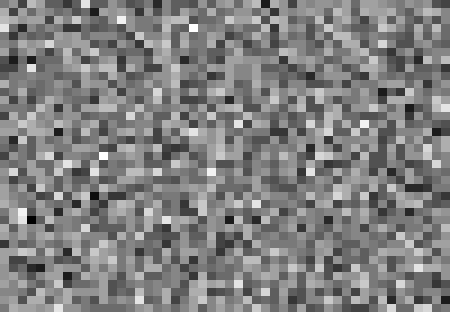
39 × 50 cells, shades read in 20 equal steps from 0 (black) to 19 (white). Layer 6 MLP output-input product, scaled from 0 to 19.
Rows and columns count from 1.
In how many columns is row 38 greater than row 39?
25
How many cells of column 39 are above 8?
25
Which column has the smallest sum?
44
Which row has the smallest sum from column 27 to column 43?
21
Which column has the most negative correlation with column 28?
30
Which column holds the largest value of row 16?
41
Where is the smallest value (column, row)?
4, 28
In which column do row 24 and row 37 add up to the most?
5
